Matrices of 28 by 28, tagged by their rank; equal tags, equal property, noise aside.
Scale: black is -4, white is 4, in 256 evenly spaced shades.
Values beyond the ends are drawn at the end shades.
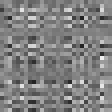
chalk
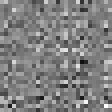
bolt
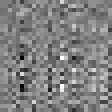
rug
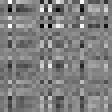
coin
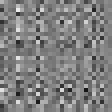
chalk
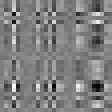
coin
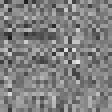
bolt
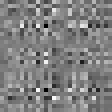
chalk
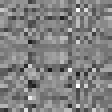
rug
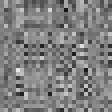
rug
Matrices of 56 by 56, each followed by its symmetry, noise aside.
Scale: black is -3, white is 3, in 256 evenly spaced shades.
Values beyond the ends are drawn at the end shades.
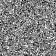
symmetric.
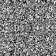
mirrored top to bottom.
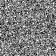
same after a half turn.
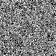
symmetric across the other diagonal.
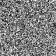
no symmetry.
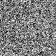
no symmetry.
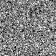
no symmetry.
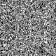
mirrored top to bottom.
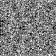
mirrored top to bottom.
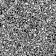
symmetric.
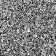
no symmetry.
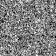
antisymmetric.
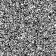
antisymmetric.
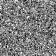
no symmetry.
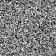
no symmetry.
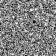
symmetric across the other diagonal.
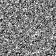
symmetric.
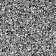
antisymmetric.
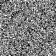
symmetric.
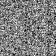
mirrored top to bottom.
